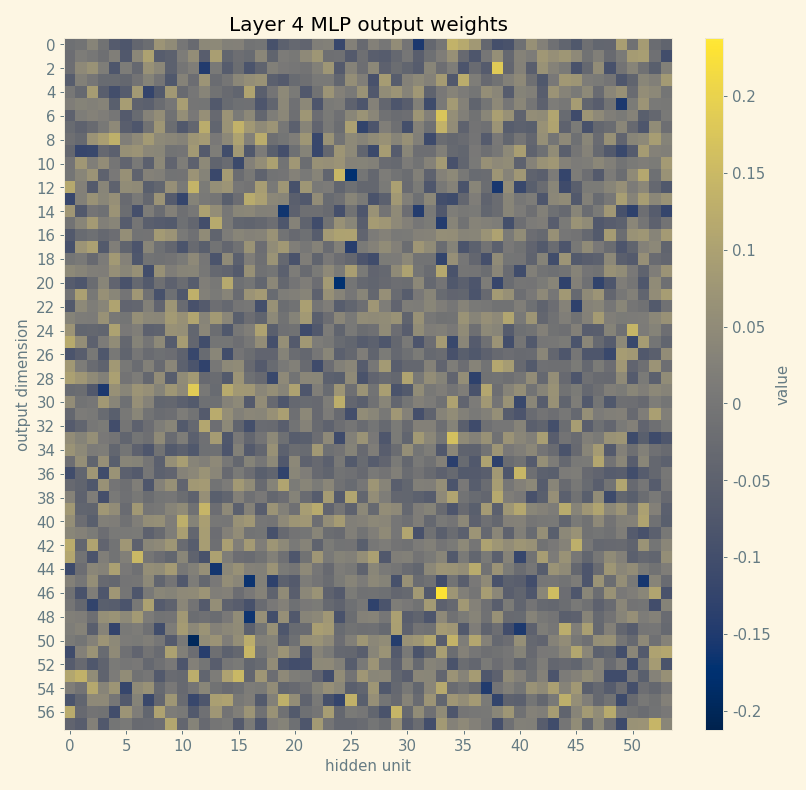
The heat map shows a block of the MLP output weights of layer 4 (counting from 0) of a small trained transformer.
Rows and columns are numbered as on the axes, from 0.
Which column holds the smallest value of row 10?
15
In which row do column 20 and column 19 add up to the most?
55
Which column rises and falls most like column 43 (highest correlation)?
33
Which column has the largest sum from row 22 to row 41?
49
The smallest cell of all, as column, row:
11, 50
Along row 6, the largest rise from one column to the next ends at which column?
46
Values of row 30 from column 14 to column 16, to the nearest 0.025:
0.025 0.05 -0.075
